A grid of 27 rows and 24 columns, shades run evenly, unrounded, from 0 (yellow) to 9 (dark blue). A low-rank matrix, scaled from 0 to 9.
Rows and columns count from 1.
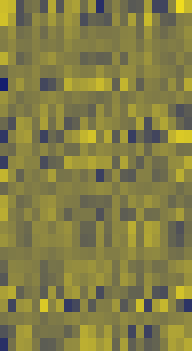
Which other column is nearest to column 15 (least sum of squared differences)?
8
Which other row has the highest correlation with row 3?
4
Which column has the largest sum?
6
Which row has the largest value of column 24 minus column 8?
24
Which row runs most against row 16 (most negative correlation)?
27
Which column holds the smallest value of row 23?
23
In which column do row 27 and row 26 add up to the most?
1
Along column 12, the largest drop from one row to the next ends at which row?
11
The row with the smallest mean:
7
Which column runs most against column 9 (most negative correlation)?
18
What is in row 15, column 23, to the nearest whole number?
5
